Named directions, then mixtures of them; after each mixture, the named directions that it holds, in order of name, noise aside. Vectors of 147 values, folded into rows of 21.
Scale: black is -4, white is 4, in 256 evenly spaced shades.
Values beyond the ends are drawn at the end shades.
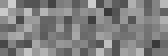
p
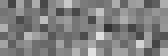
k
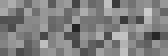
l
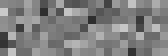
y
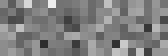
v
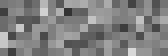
y.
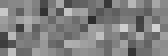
y.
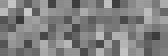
l, p.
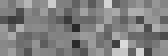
l, v.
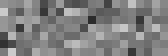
y.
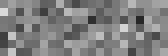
l, y.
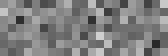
k, p.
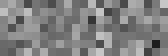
k, p.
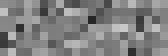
y.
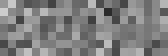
p.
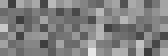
k, v.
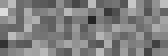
p, y.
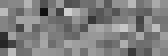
y.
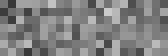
p.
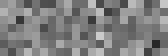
k, p.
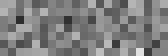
p, v.
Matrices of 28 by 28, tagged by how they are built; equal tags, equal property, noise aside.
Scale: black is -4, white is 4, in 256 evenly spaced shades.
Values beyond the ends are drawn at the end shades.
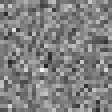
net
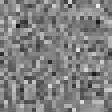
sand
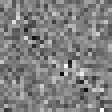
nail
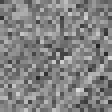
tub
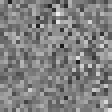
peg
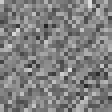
tub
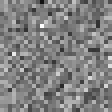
tub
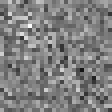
nail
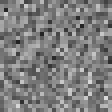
net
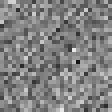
tub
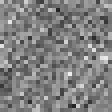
tub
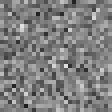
net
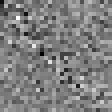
nail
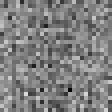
sand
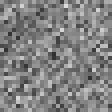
tub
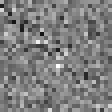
nail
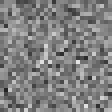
net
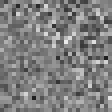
peg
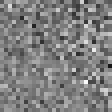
peg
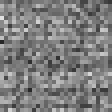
sand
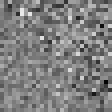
peg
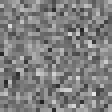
net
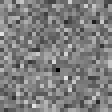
net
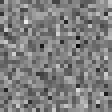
net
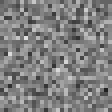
net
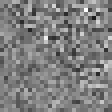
peg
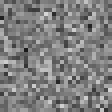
net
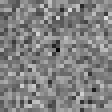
net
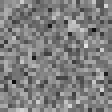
net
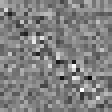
nail
